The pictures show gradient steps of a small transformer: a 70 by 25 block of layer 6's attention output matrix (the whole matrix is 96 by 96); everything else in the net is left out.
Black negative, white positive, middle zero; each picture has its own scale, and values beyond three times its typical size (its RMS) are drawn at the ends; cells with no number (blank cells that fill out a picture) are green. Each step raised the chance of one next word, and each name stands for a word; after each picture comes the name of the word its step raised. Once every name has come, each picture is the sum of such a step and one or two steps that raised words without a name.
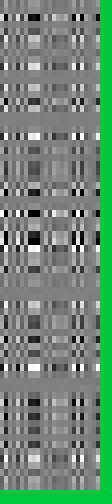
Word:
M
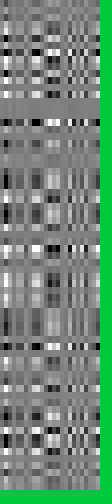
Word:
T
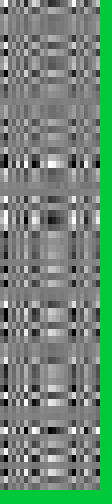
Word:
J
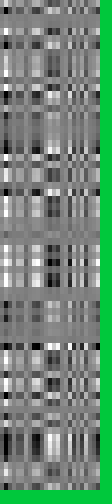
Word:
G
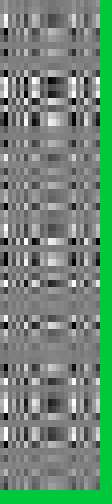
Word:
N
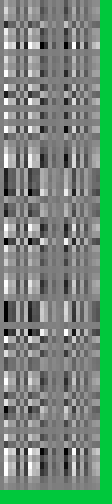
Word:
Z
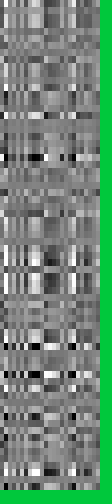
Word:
G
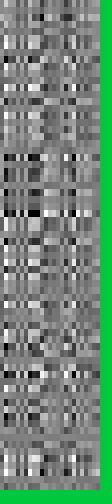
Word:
M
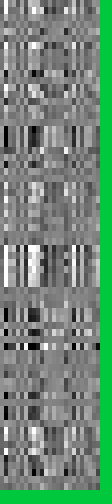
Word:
G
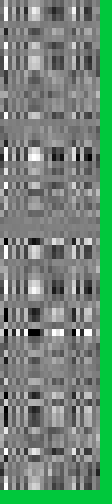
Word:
Z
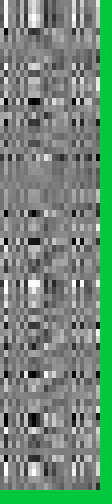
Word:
N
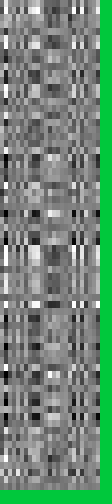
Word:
M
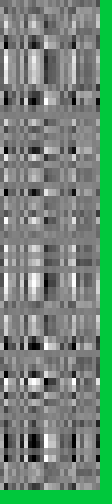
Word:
G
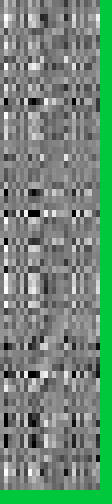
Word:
M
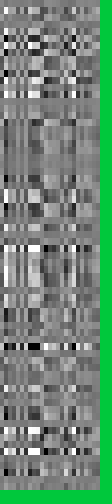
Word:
T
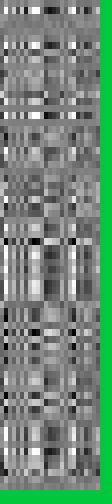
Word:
Z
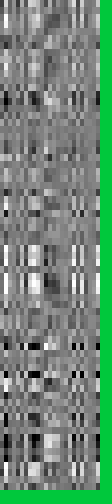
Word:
G
